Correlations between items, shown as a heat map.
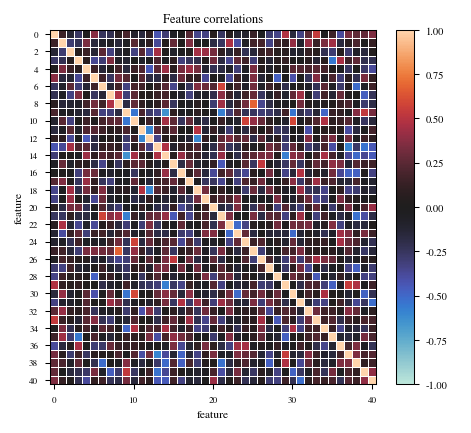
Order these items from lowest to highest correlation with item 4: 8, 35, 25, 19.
19, 35, 8, 25
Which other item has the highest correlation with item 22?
1
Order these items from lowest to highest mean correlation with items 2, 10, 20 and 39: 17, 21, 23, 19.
21, 17, 19, 23
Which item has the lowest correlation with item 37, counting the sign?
13
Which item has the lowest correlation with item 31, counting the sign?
40
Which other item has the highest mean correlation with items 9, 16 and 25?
5
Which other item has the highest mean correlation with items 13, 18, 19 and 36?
2
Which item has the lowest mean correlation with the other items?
9
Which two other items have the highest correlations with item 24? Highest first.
10, 36
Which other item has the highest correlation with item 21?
6
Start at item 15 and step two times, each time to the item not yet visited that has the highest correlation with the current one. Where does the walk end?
33
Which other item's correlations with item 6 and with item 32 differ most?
38
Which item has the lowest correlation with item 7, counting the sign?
39
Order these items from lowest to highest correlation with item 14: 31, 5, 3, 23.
23, 3, 5, 31
